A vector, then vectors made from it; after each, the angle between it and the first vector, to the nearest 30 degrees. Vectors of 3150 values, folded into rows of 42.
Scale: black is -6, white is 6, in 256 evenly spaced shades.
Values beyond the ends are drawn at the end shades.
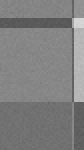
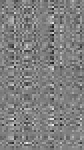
90 degrees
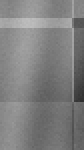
120 degrees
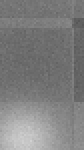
120 degrees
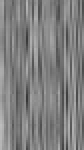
90 degrees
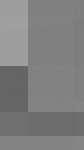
90 degrees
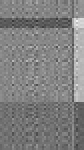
30 degrees
